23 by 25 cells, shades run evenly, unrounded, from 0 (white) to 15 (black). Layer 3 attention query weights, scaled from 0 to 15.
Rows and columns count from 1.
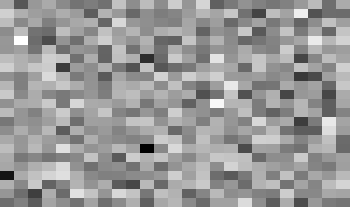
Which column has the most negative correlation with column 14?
6
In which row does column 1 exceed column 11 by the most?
20
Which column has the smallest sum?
13
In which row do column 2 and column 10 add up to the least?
5
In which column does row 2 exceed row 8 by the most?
19
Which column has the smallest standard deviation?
7
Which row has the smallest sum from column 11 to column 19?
9
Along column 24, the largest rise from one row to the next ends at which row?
4
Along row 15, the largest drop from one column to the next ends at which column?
24
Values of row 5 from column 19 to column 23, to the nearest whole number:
8 7 6 5 1
